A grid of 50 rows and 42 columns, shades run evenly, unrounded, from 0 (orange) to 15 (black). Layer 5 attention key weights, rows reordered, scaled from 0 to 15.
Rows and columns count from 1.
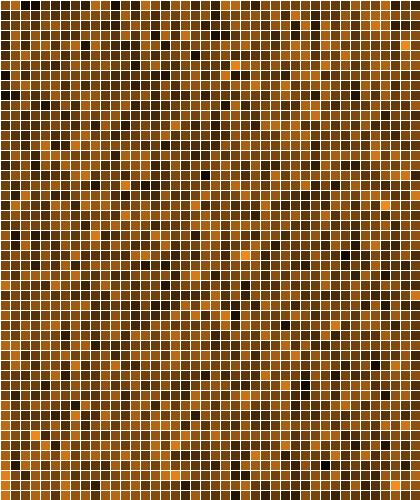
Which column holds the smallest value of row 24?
10
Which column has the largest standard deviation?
1
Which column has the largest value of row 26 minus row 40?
35
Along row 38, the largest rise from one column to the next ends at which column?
7
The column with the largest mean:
36
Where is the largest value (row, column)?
47, 33
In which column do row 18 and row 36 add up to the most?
42
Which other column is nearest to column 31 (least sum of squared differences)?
19
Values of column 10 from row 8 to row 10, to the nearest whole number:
8 8 6
